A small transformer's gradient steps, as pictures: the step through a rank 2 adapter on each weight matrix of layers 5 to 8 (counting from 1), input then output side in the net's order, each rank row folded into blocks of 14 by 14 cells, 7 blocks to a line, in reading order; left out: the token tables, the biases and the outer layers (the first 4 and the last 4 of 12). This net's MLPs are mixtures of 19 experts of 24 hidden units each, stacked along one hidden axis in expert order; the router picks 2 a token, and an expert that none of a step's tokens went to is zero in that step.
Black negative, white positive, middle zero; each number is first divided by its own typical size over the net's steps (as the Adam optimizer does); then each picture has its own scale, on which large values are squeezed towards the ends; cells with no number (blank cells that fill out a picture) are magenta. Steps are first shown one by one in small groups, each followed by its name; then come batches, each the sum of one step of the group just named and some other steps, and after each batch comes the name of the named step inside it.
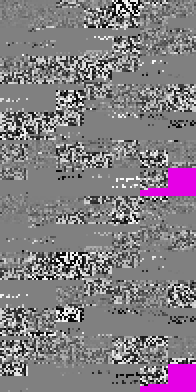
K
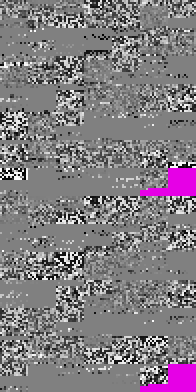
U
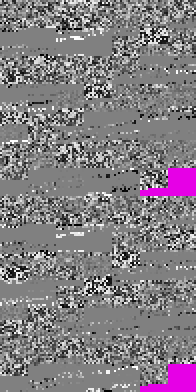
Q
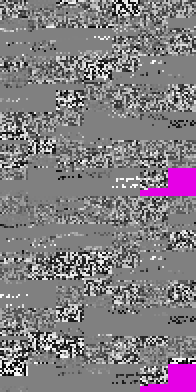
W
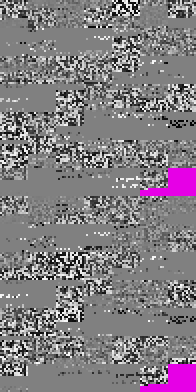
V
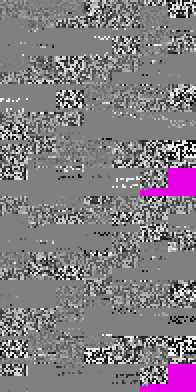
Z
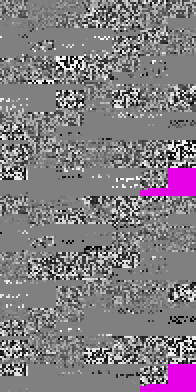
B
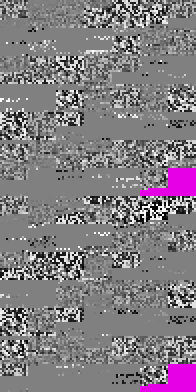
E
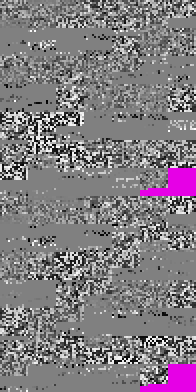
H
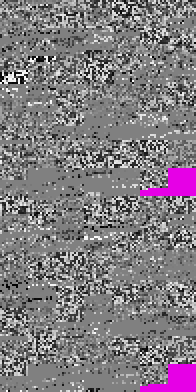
W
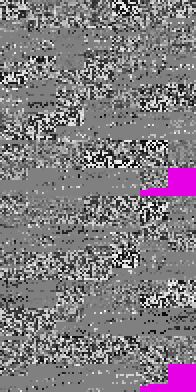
W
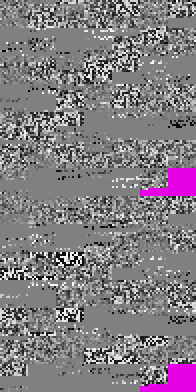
K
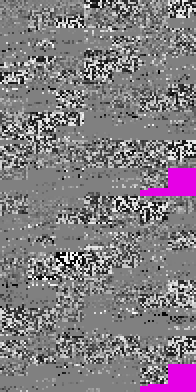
H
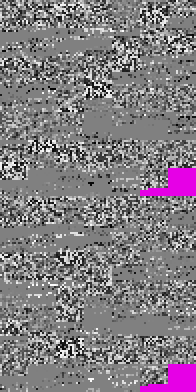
H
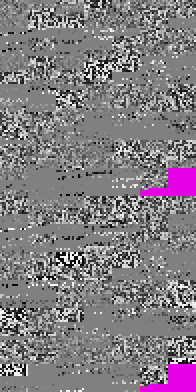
K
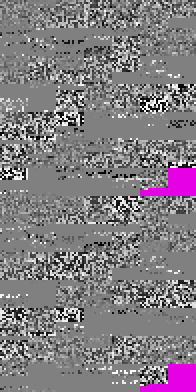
K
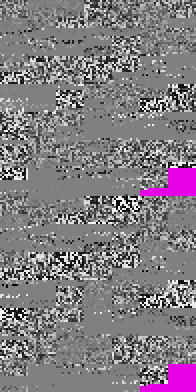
B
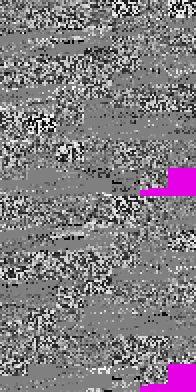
Q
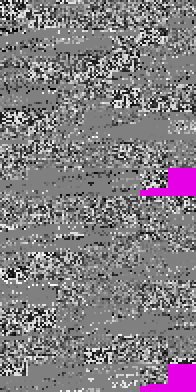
H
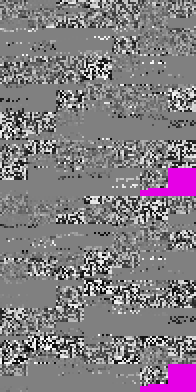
W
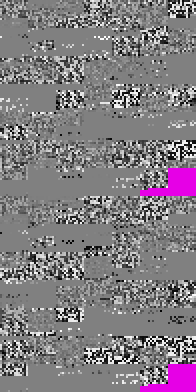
B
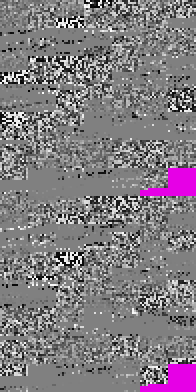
H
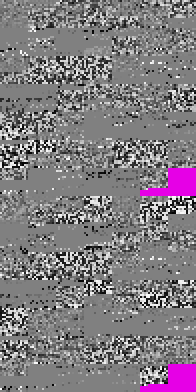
V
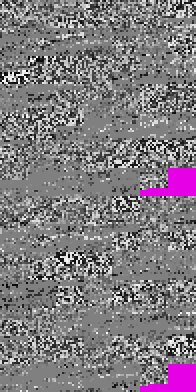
U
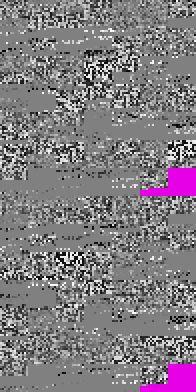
V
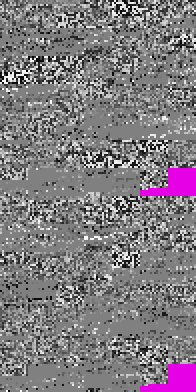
H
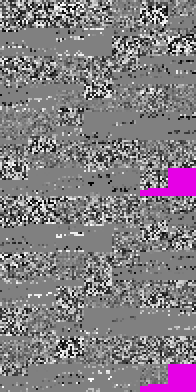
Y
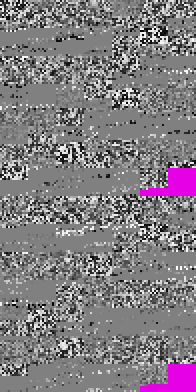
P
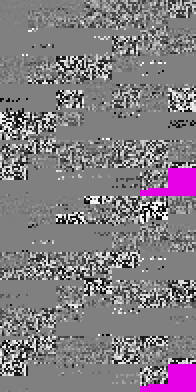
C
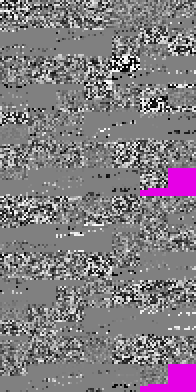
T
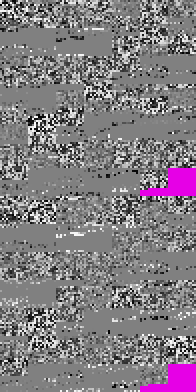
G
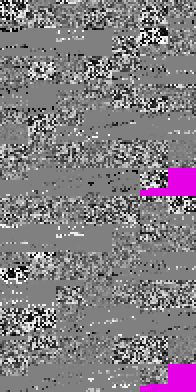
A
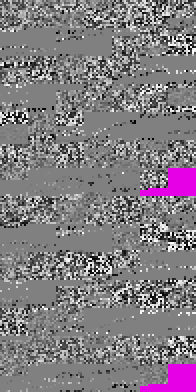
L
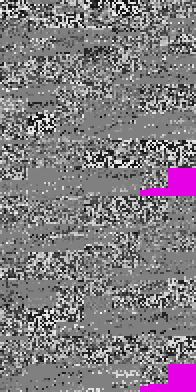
G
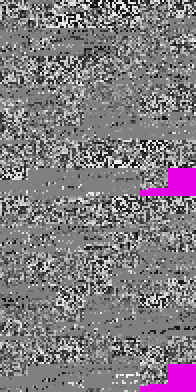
P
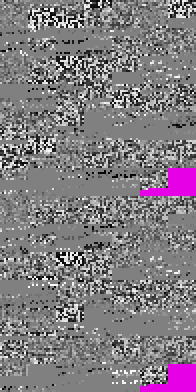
C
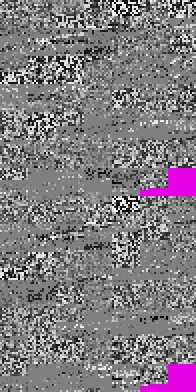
G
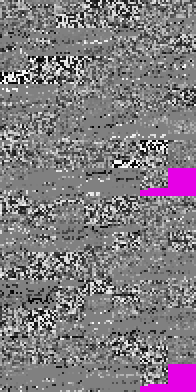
C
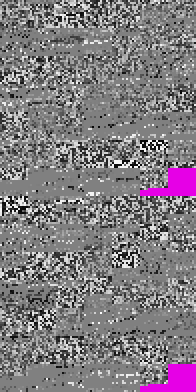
P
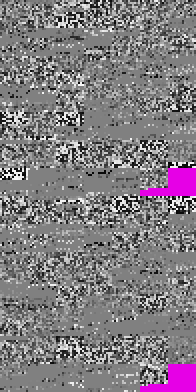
P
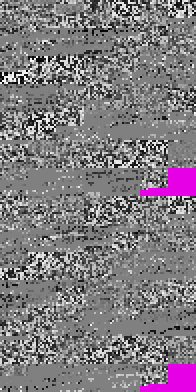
A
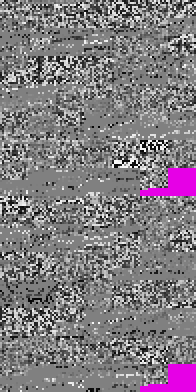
T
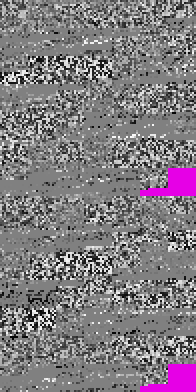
L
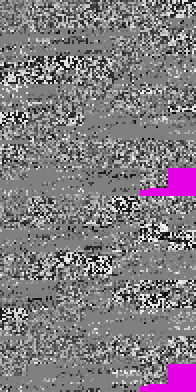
L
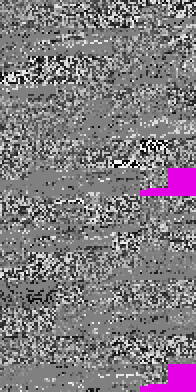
L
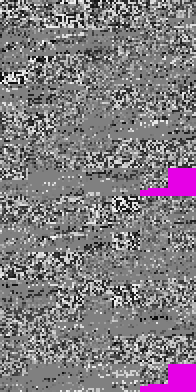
G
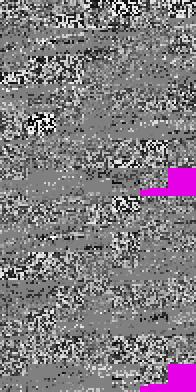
G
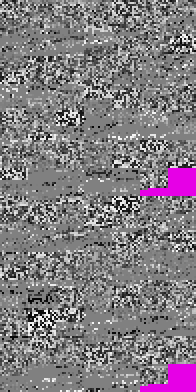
G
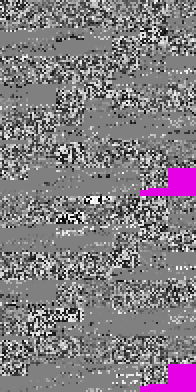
P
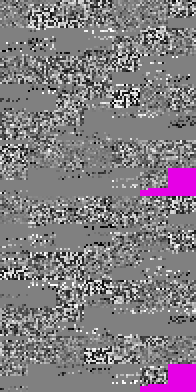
C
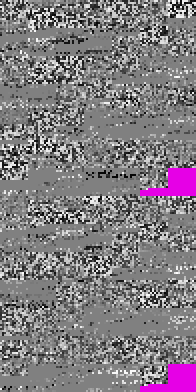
P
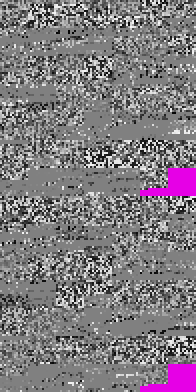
L
